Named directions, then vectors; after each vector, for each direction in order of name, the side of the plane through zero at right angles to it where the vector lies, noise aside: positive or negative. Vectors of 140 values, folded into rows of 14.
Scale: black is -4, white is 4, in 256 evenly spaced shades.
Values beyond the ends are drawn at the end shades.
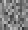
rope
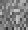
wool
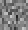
negative, negative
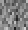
negative, negative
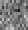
positive, negative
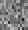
positive, negative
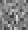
positive, positive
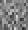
positive, positive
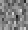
negative, negative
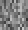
negative, positive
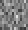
positive, positive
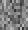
positive, negative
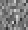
positive, positive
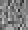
positive, negative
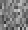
negative, positive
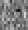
positive, negative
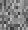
negative, positive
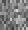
negative, positive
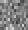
positive, negative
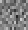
negative, negative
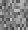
negative, positive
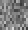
positive, negative
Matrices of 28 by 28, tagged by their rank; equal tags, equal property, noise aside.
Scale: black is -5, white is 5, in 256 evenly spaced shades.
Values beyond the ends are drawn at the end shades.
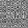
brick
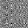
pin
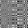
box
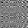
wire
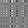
box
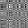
box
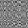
pin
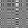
box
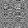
brick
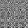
brick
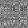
pin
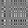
box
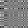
box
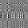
box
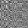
pin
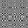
wire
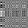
box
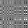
box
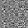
brick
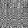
brick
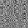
brick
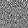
brick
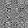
brick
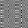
box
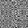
brick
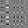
box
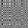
box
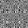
pin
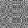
pin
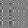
box
